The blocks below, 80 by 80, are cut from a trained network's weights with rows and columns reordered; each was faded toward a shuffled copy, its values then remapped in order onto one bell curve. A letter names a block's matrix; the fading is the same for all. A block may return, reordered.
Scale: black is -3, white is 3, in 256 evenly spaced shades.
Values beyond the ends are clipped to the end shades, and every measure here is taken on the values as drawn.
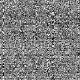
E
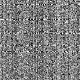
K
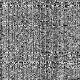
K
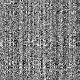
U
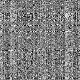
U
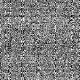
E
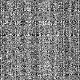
U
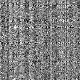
U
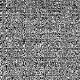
E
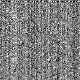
K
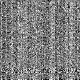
U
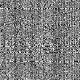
K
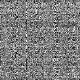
E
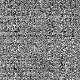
E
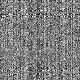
U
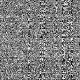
E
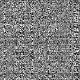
E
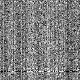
K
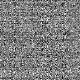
E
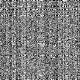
U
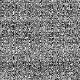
E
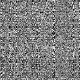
E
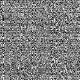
E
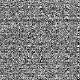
E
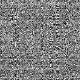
E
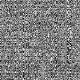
E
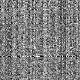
K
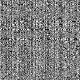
U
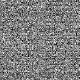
E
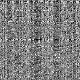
U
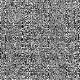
E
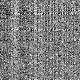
U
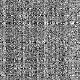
U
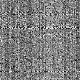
K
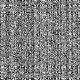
U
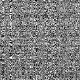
E
